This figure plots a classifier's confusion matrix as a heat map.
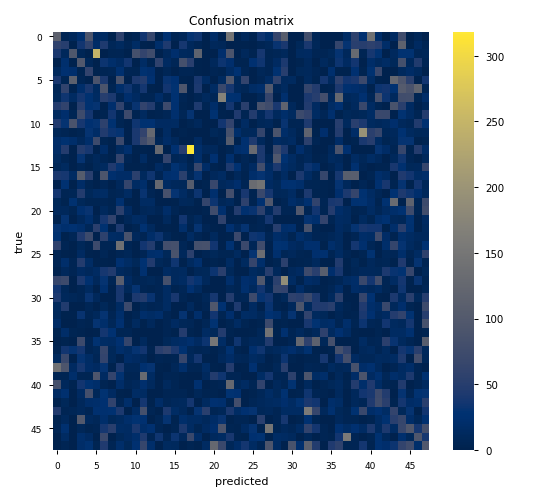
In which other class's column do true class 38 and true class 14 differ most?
0
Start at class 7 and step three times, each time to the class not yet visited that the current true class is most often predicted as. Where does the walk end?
27
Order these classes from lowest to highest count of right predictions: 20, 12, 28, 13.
28, 20, 12, 13
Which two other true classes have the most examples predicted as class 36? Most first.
7, 13
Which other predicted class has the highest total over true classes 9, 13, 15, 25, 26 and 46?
17
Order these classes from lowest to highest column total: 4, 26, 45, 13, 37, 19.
19, 13, 37, 4, 45, 26
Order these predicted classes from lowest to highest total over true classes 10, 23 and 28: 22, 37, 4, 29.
37, 22, 4, 29
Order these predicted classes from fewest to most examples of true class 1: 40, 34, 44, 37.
34, 37, 40, 44
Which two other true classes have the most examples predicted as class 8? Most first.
24, 28
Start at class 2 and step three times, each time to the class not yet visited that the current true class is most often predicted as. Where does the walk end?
32
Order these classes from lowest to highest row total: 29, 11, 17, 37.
29, 37, 17, 11
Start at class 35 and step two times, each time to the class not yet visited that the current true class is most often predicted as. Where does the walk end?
31
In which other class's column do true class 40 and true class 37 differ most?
22
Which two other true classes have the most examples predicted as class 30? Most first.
47, 39
